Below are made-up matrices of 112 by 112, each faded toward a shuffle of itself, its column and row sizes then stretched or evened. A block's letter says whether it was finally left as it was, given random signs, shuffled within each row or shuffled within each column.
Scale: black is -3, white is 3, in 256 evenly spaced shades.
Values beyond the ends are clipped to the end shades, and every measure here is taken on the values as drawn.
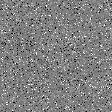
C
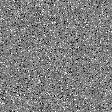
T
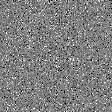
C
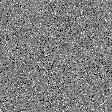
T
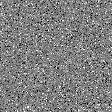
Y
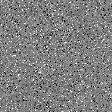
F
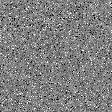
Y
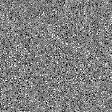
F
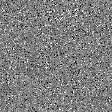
C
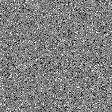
Y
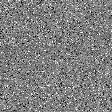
Y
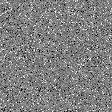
Y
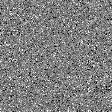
C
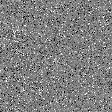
T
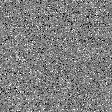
Y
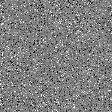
T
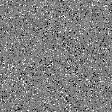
C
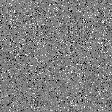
F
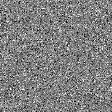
C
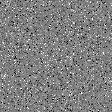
T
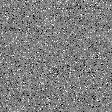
Y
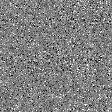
C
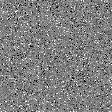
C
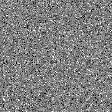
F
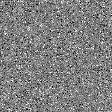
C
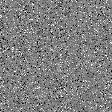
T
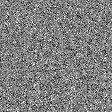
T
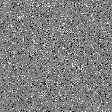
F
